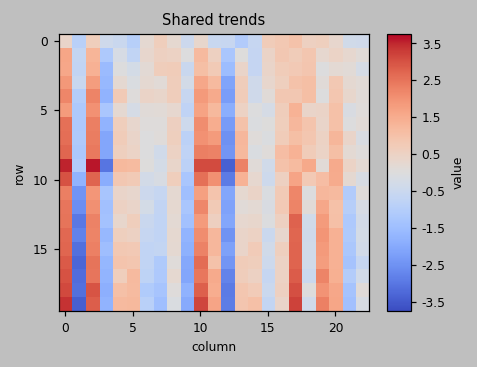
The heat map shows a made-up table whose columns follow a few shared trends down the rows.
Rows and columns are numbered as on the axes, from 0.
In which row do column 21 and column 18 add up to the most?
9
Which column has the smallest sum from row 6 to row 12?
12
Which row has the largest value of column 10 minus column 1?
19
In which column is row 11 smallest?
1
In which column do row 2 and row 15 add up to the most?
0
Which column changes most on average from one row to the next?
11
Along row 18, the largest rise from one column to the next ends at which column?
2
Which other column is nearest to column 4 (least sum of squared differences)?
5
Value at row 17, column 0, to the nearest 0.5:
3
